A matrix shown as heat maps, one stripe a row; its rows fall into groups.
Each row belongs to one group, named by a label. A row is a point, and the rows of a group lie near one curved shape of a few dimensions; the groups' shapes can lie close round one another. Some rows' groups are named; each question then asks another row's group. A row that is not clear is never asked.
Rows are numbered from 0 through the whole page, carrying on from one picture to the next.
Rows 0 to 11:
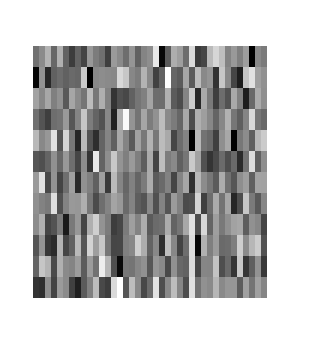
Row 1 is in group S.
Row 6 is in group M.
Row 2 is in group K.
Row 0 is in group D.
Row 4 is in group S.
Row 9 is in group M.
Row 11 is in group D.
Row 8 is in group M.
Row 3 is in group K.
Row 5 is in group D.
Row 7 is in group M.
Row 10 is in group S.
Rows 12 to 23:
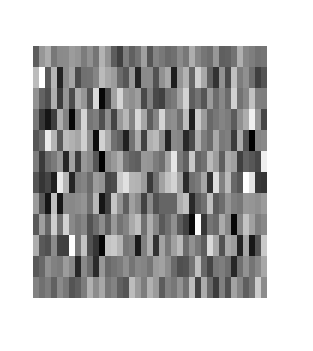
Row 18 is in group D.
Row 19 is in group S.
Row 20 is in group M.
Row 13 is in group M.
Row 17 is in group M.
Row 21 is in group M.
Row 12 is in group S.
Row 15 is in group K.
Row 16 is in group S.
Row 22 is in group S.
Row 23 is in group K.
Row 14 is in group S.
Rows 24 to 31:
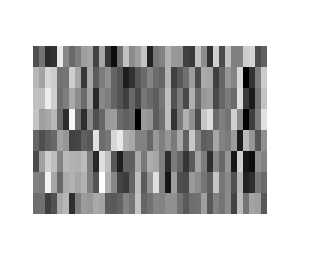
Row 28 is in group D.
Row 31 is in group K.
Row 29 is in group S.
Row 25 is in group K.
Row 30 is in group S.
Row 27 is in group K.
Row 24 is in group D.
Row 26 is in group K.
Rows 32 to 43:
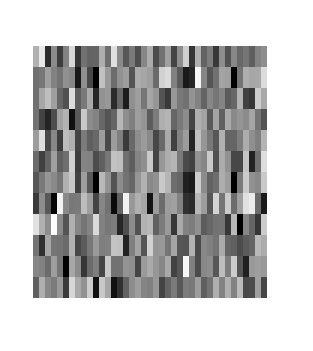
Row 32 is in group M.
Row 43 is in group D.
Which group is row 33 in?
S
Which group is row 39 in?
D
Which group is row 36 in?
M
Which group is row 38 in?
S
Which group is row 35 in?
K
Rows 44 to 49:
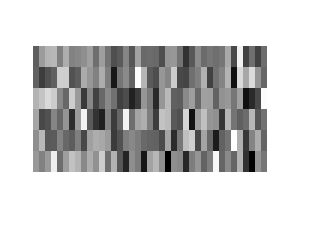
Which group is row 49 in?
S
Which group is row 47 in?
K
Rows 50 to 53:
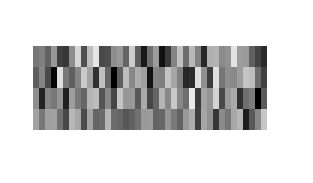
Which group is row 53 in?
K
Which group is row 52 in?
M
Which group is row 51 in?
D
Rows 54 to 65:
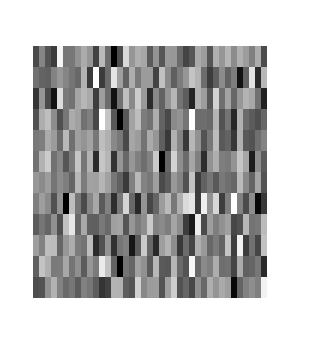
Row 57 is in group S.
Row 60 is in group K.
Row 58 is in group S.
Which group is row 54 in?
D
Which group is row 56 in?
D
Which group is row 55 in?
D
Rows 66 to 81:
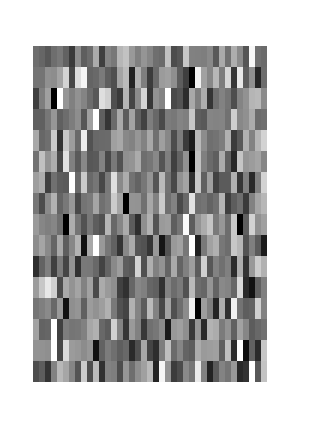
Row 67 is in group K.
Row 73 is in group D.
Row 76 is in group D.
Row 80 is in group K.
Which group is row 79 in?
S
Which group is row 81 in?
D
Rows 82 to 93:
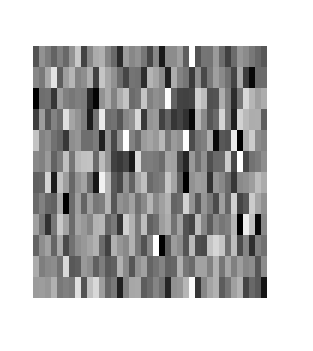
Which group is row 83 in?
S
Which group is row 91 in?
D
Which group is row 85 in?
M
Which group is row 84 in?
S
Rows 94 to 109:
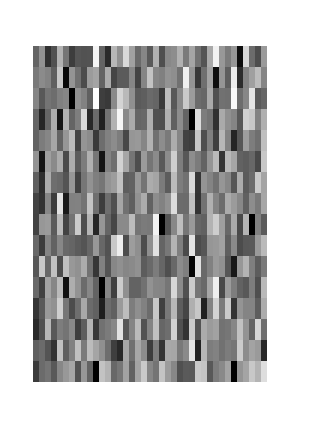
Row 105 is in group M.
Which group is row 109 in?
S
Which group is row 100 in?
D
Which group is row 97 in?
S
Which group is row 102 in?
D
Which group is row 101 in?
M
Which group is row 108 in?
M
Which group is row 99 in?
M
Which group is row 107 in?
D
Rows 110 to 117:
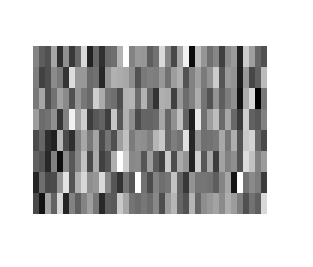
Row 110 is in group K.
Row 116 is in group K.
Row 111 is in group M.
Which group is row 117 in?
M
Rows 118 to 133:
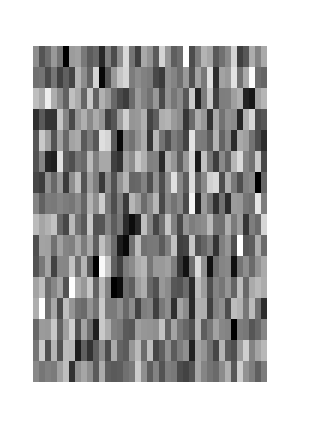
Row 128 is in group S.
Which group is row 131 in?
S
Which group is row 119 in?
S
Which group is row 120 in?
K
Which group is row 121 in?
D
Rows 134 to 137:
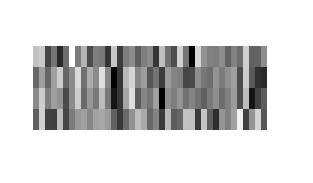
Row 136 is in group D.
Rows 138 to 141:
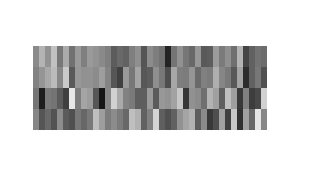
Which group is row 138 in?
S
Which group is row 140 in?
M
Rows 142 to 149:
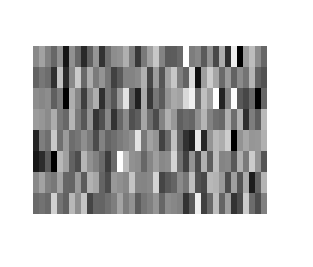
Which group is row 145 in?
K
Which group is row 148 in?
D
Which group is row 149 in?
M
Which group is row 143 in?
M
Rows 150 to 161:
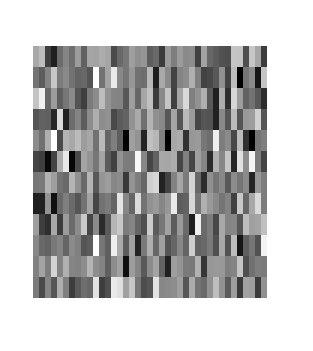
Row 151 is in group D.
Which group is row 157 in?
D
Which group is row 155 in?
K
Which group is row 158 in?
S
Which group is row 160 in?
S
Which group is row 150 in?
M
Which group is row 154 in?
S
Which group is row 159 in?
D
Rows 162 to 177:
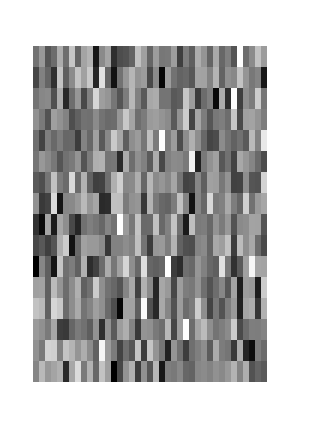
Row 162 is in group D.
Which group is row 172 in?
S
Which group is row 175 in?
K
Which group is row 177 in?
D
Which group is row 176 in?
S
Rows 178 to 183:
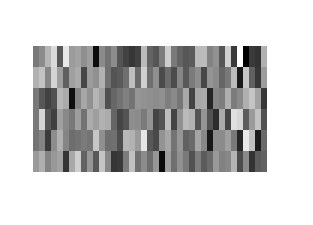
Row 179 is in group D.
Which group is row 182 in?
D
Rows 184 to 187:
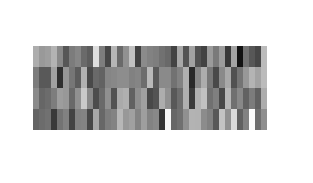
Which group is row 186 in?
K
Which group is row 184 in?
D
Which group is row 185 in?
S
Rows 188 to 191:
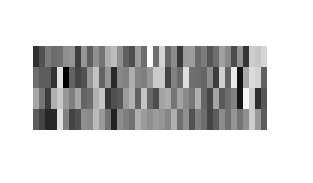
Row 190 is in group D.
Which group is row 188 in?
D
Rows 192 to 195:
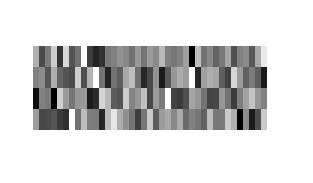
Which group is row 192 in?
S
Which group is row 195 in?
M
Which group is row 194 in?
S
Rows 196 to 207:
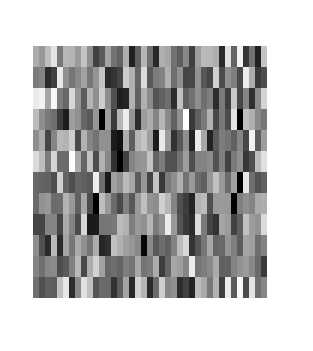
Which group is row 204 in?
S
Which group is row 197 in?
D
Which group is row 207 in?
K
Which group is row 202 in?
D
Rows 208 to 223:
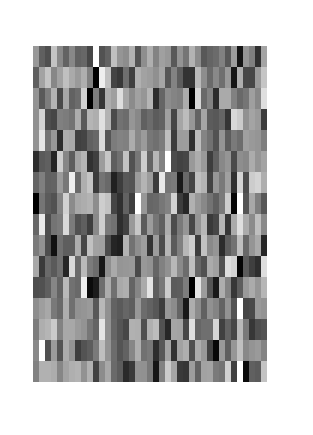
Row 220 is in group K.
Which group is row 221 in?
S
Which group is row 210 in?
S
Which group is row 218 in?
M
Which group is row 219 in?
S
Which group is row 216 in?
M
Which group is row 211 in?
M
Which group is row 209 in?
S
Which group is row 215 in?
K
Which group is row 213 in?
S
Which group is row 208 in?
D
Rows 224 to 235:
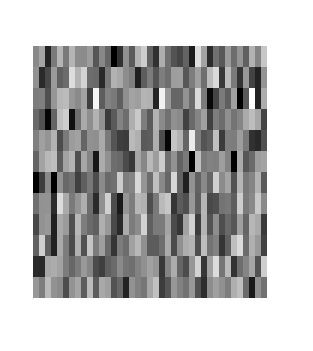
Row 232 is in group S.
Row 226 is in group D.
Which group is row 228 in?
S
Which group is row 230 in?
D
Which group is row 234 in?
M
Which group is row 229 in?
S
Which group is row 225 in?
M
